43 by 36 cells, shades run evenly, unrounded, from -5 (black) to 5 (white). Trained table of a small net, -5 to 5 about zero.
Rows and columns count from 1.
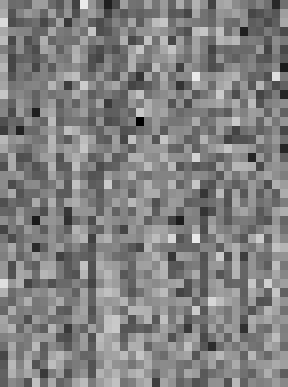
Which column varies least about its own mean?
21
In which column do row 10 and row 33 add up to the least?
23
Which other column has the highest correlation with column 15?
14
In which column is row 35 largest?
25
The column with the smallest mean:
12
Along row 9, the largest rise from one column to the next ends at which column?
35
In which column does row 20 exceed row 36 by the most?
17
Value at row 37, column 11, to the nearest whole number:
-1
